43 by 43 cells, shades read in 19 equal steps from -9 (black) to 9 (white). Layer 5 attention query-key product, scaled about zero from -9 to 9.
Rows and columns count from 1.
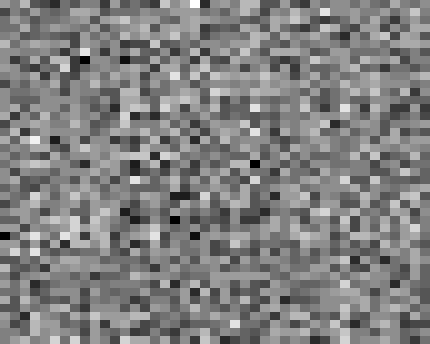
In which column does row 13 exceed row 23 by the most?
19
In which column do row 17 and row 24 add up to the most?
18
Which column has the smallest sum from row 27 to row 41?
26
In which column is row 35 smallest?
10
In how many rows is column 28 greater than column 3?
20
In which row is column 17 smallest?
21
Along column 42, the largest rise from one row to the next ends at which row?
29
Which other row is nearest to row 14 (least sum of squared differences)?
23
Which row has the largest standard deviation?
30
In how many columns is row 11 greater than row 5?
22
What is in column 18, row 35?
0
